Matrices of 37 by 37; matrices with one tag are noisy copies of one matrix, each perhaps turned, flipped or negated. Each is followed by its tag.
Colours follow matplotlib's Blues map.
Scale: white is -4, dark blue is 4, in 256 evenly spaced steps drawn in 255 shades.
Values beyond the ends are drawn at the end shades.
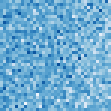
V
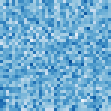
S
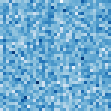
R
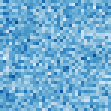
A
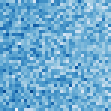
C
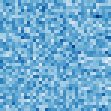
S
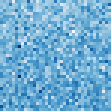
V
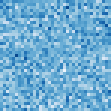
A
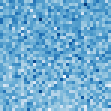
V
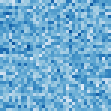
S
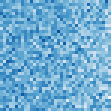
V
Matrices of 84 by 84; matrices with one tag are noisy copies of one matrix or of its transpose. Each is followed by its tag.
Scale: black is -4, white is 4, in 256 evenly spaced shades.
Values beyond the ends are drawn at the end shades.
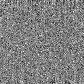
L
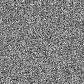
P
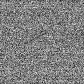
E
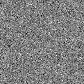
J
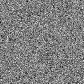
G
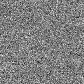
P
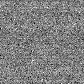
E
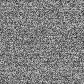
E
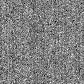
E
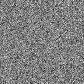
P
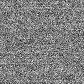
E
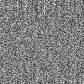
L
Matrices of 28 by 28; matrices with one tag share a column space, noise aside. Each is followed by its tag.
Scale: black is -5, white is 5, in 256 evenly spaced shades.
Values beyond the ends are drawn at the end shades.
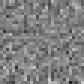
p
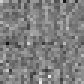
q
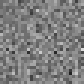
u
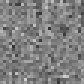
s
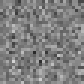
u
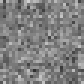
q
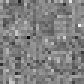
q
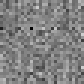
s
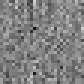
s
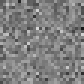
s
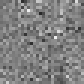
s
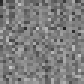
s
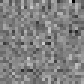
q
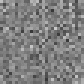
s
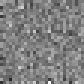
p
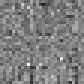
p
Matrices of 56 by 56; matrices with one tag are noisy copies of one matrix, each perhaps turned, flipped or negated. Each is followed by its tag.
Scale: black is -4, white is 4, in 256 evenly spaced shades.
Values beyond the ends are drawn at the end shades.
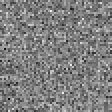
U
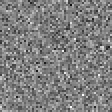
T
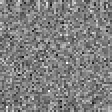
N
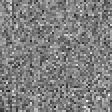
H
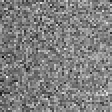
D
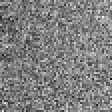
D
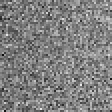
D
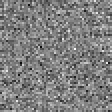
U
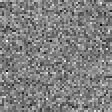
U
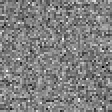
U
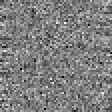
N
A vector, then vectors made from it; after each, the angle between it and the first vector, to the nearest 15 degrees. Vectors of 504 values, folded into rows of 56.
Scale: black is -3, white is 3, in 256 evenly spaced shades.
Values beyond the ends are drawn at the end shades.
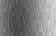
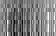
60 degrees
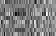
75 degrees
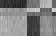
90 degrees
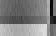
90 degrees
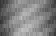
120 degrees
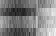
30 degrees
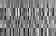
75 degrees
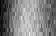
105 degrees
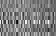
105 degrees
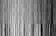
150 degrees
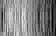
150 degrees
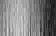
165 degrees
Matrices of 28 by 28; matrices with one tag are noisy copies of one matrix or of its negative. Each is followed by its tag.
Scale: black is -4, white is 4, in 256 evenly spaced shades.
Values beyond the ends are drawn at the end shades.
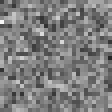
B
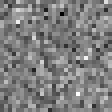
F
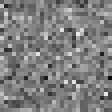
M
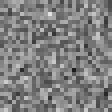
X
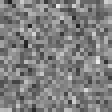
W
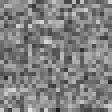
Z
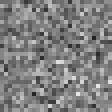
F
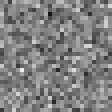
X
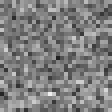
M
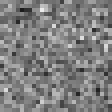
F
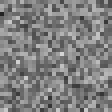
X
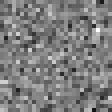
X
